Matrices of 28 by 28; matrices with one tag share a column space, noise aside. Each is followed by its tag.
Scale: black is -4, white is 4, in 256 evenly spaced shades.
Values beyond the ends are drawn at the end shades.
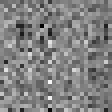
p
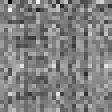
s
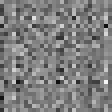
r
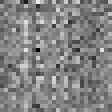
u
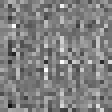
p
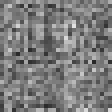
p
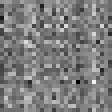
r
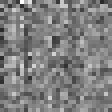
s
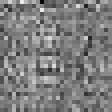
s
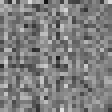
u
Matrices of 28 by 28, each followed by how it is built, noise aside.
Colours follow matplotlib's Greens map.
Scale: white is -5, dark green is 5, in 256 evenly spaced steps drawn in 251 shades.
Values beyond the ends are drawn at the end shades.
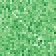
diagonal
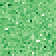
sparse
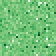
sparse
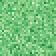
noise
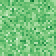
noise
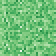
repeating rows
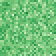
repeating rows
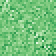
banded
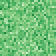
repeating rows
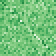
diagonal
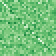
diagonal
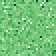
sparse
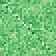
diagonal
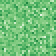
repeating rows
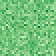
low rank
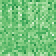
blocks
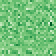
low rank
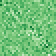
banded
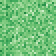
repeating rows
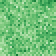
smooth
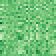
low rank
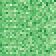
repeating rows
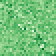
banded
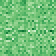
low rank
